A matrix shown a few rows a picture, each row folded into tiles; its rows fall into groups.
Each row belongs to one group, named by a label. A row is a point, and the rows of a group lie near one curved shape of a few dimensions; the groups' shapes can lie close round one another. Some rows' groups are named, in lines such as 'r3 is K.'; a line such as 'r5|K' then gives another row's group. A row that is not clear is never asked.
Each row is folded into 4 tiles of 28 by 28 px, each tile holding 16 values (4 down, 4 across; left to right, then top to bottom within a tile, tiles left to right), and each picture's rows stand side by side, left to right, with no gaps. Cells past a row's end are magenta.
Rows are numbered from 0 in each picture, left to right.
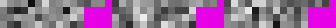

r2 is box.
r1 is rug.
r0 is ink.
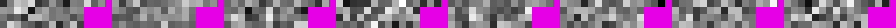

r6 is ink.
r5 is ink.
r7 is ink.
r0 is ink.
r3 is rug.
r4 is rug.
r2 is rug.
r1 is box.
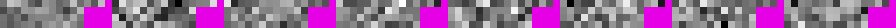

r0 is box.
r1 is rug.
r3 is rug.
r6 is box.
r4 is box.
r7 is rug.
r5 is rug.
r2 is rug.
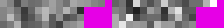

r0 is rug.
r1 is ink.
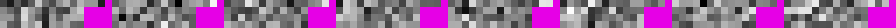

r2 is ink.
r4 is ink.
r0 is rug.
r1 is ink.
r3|box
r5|box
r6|ink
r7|ink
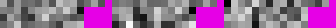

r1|rug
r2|box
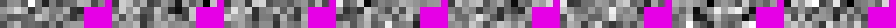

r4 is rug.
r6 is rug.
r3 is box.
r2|box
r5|rug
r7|rug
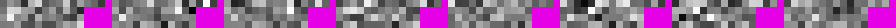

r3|ink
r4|rug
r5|ink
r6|ink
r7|rug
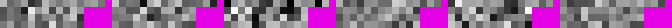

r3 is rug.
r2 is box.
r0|box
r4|rug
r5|rug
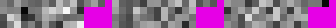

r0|rug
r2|ink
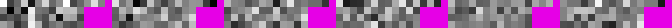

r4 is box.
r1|ink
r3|rug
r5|ink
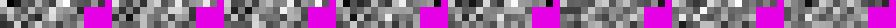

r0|rug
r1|box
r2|box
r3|rug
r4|rug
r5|ink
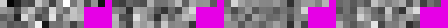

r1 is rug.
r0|rug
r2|rug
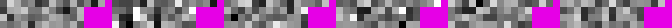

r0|box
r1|rug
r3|ink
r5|rug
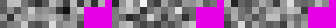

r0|box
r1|ink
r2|rug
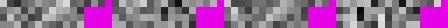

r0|rug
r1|rug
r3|rug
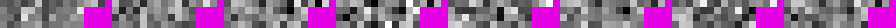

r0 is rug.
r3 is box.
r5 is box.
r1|box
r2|box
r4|ink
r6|ink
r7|box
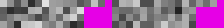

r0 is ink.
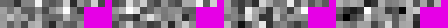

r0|box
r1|ink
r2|rug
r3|box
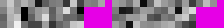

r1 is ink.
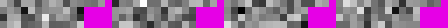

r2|ink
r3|box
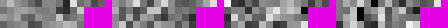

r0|box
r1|ink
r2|rug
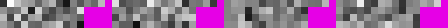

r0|rug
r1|rug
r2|rug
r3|ink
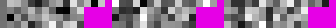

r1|box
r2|rug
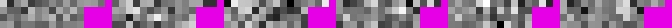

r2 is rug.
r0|box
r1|ink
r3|box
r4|box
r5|box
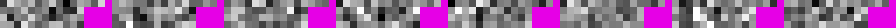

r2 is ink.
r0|rug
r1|rug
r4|box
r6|rug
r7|ink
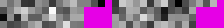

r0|ink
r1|rug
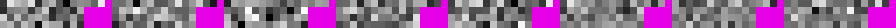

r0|rug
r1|ink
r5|box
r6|rug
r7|box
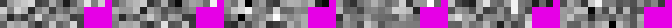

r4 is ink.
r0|ink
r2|ink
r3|box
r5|box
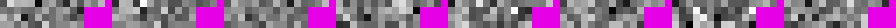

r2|rug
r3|rug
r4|ink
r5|rug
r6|rug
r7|ink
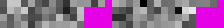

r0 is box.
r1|ink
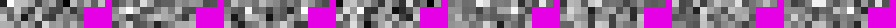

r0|rug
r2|rug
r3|box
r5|box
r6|box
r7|box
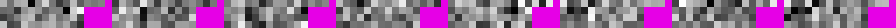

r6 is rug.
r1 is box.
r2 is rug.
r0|ink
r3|ink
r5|box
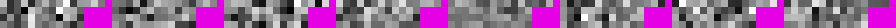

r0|box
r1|ink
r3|box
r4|box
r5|rug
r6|rug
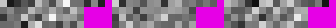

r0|rug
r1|rug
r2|ink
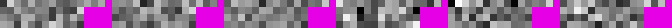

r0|rug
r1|box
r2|rug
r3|rug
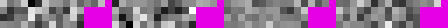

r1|rug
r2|box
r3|ink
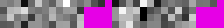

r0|ink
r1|box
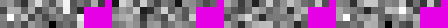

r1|box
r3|box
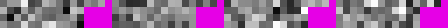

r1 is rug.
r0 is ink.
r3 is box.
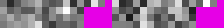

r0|box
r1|box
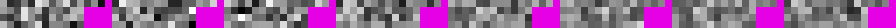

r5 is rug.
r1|rug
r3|box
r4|box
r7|box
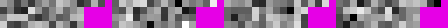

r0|ink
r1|rug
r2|box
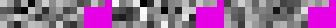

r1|box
